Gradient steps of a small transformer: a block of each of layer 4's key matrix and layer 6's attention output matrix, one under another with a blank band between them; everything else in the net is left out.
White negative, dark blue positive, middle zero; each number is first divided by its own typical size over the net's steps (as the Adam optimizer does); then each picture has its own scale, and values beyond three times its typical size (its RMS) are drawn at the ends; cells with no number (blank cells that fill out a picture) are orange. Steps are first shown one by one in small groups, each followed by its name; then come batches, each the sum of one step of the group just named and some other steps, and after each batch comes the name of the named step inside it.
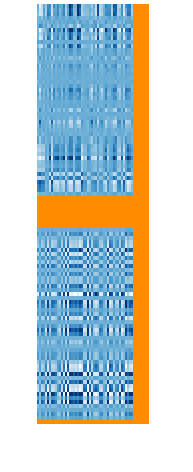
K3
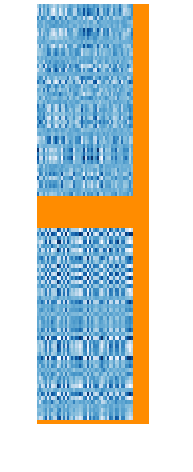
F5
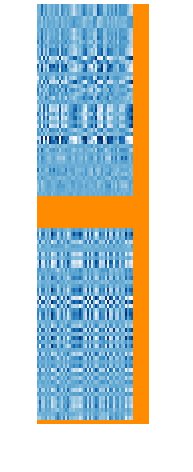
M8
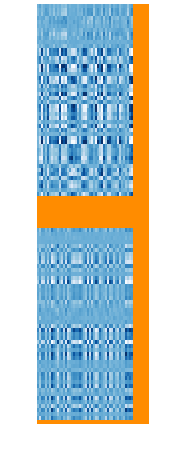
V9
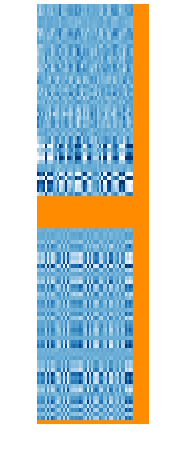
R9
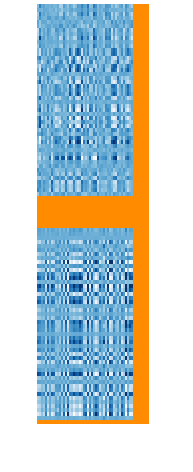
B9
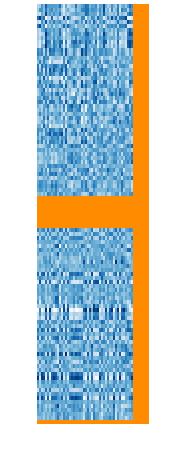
V9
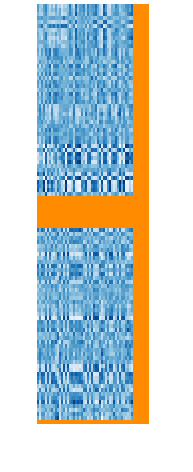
R9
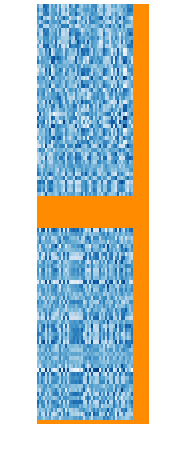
R9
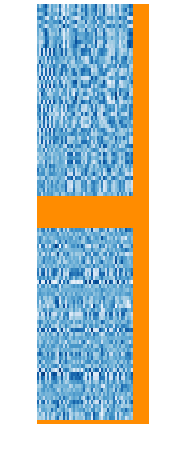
V9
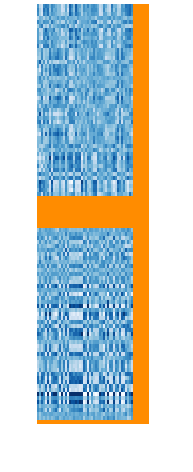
K3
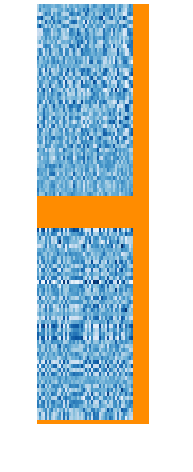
F5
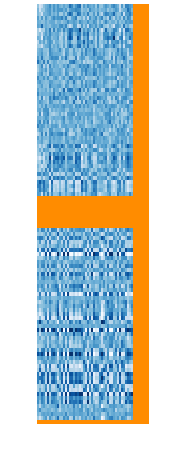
K3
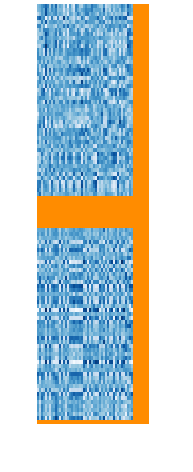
B9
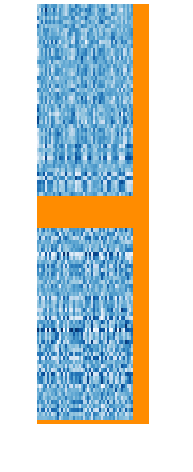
R9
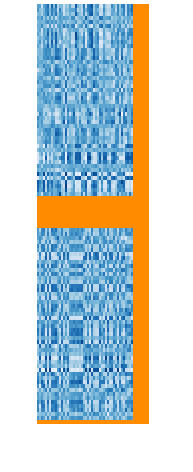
R9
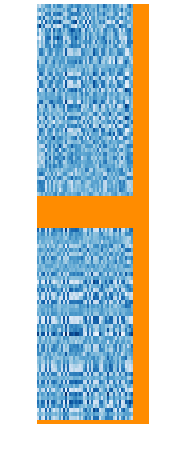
K3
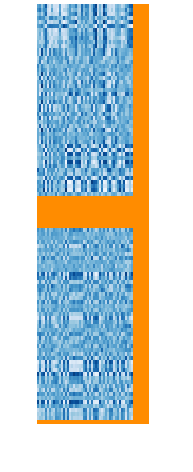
B9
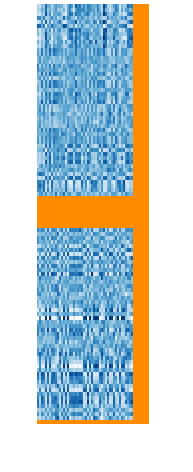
K3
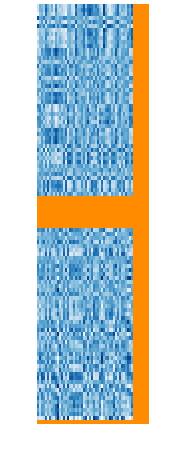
F5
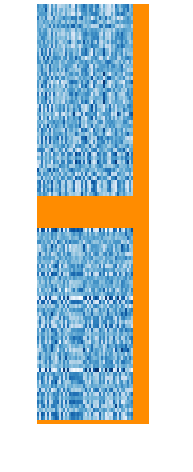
M8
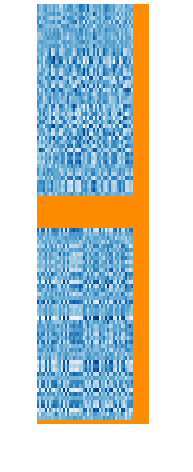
B9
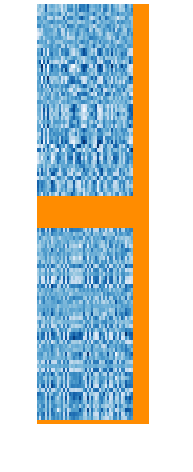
V9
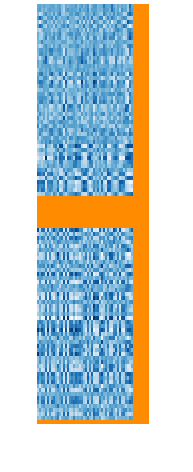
R9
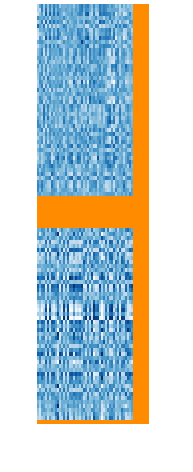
B9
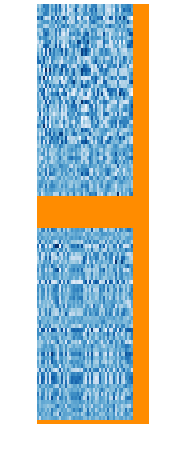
V9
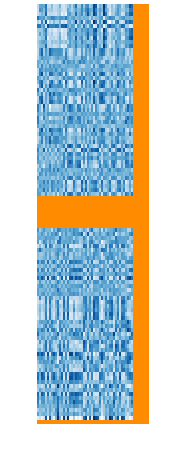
F5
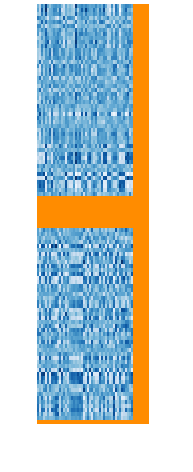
R9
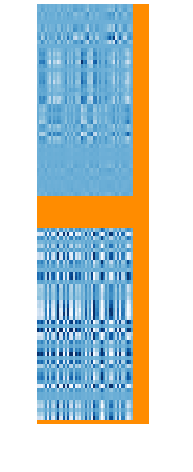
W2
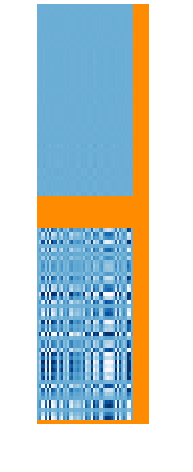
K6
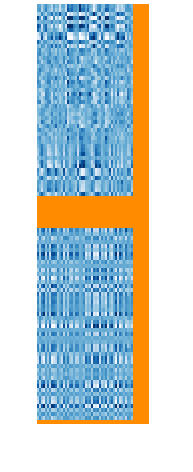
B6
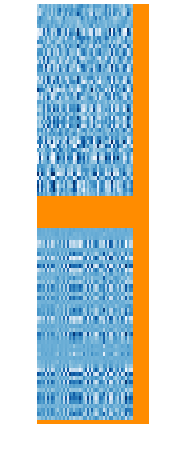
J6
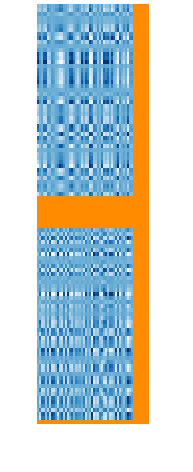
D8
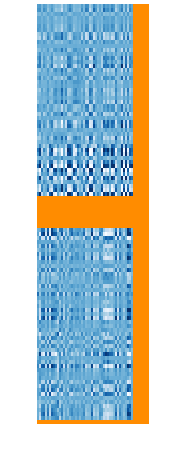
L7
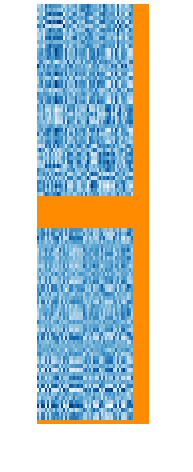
L7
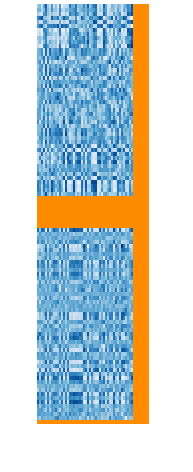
J6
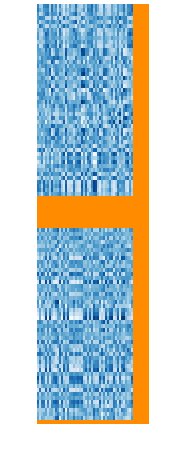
W2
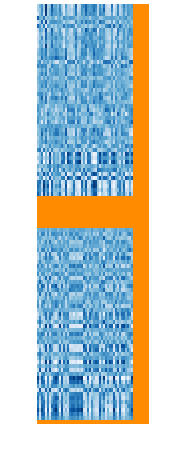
L7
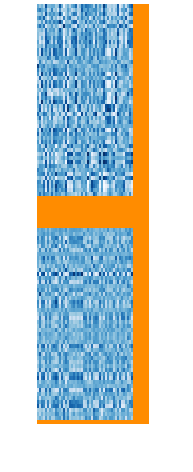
L7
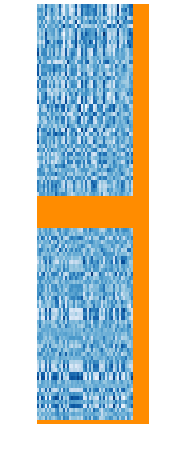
D8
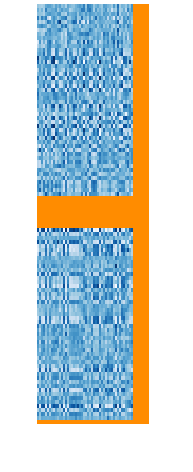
D8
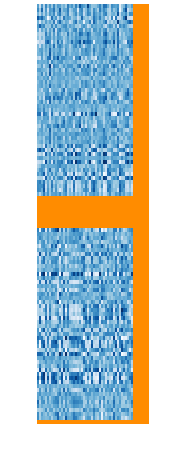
K6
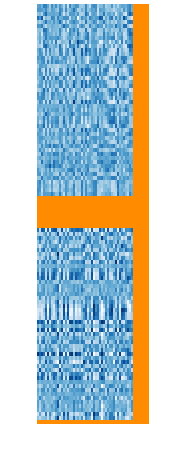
W2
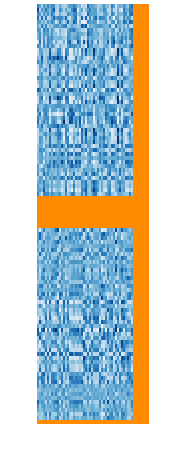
K6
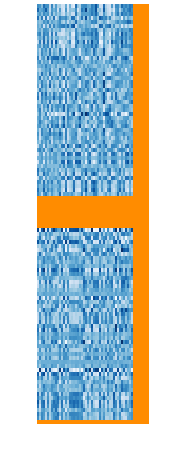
L7
